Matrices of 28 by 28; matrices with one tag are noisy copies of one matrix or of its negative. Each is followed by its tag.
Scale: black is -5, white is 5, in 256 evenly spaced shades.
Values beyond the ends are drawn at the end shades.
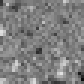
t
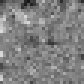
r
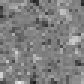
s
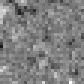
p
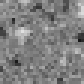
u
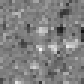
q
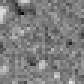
p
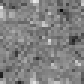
s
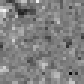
p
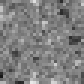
s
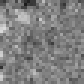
r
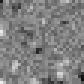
t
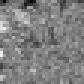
r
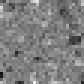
s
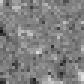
t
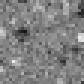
u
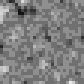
p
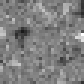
u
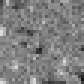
t
